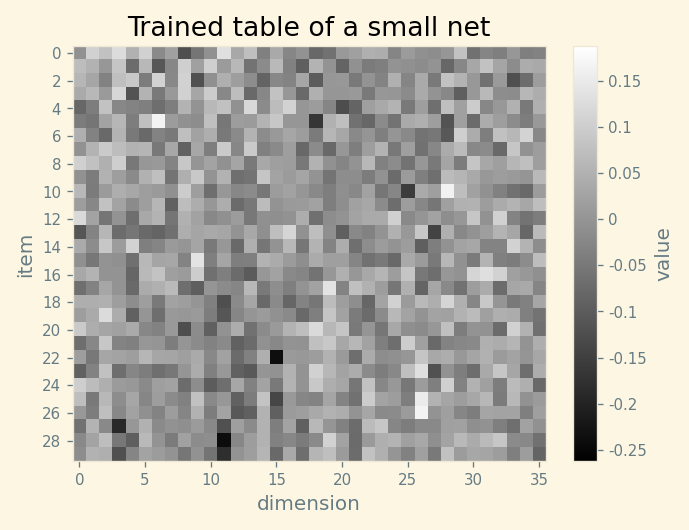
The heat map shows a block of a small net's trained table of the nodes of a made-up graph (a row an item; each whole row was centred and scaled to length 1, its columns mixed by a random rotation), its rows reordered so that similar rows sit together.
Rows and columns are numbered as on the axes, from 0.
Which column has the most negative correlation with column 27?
16
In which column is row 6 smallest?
28
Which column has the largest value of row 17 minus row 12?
19
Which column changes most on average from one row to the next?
0
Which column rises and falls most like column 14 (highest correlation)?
9
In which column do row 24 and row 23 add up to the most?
18
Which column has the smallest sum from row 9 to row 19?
12
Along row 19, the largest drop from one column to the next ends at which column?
4
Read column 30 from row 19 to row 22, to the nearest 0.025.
0.075 0 -0.025 0.025
